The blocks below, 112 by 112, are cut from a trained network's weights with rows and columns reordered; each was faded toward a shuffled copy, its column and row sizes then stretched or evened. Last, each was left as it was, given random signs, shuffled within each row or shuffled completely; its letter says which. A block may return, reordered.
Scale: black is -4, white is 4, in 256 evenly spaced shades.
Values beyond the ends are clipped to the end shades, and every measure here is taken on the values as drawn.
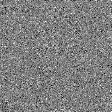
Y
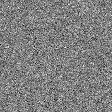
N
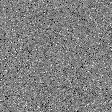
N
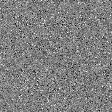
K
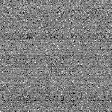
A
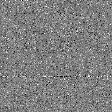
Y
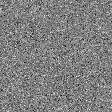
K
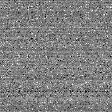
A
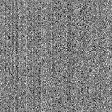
A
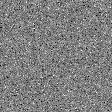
N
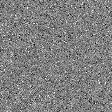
K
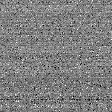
A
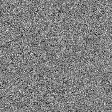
K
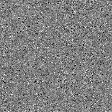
Y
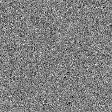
Y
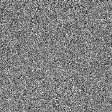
Y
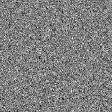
A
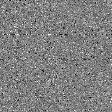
Y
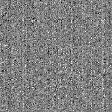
A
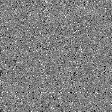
Y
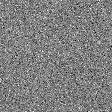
N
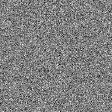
Y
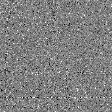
Y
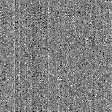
A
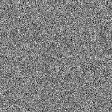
A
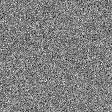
N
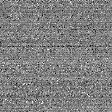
A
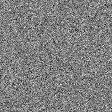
K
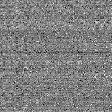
A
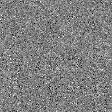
Y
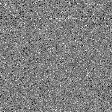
Y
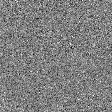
K
